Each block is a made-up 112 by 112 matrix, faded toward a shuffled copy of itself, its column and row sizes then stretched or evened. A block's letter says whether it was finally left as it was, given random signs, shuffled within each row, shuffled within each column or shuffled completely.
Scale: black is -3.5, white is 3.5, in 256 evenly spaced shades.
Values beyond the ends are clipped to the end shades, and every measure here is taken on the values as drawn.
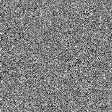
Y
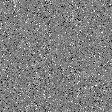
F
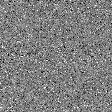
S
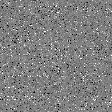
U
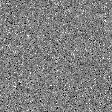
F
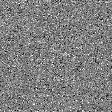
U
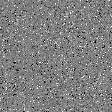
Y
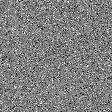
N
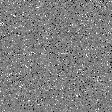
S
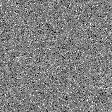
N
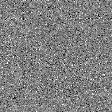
Y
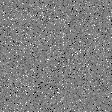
Y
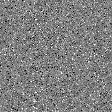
F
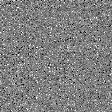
U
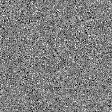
U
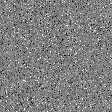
N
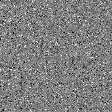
Y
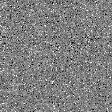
U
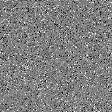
U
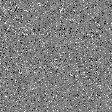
Y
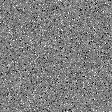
N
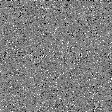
Y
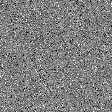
F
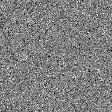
F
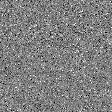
S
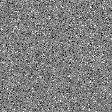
Y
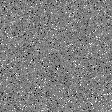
N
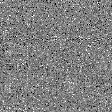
U
